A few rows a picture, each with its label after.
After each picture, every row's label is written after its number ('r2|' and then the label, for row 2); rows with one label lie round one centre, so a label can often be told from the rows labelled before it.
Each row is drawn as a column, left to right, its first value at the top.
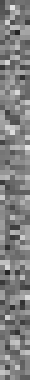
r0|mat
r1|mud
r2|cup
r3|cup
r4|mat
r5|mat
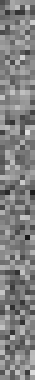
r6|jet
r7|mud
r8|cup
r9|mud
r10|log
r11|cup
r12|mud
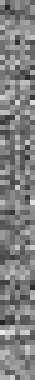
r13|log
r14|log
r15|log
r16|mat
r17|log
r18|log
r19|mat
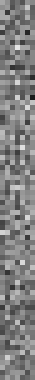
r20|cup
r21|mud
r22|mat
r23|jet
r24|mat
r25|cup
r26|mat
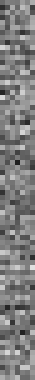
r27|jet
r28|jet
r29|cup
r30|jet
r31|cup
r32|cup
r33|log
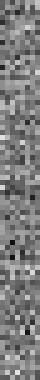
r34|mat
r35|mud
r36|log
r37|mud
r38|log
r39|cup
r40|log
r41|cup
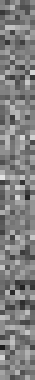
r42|mud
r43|mat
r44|cup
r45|mat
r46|mat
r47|log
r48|mat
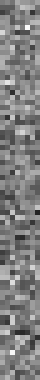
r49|log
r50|log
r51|jet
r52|cup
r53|cup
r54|cup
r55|mud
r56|log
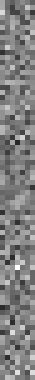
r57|cup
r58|jet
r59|log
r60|mud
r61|mat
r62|cup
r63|mud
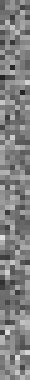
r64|mat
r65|log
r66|mat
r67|mud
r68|jet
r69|jet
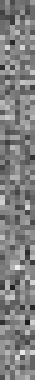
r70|mat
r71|jet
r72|mat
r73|mud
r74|jet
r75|log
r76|jet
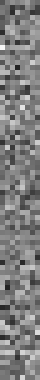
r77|jet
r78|mat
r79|log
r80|mat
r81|jet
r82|jet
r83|mud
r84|log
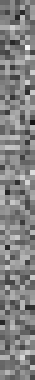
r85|mat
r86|mud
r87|mat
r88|mat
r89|mud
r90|jet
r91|cup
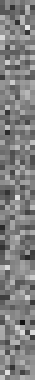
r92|log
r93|mud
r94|jet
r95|mat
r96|log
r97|cup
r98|log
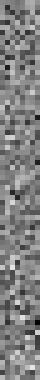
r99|cup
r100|mat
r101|mud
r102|jet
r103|mud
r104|cup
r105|cup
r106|log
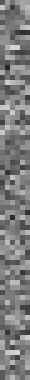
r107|cup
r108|jet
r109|jet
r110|jet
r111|cup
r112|cup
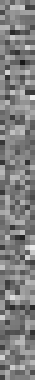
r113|mud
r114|mat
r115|cup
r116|cup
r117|cup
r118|jet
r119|jet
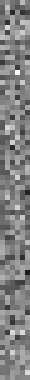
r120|jet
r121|cup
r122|log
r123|mat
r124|log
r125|mud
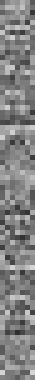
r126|mud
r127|cup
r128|cup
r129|cup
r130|cup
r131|cup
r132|mud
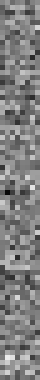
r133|mat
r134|mud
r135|mud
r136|cup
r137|mud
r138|mud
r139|mat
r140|cup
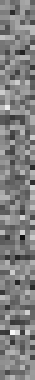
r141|cup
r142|cup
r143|log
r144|log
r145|cup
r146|log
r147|mat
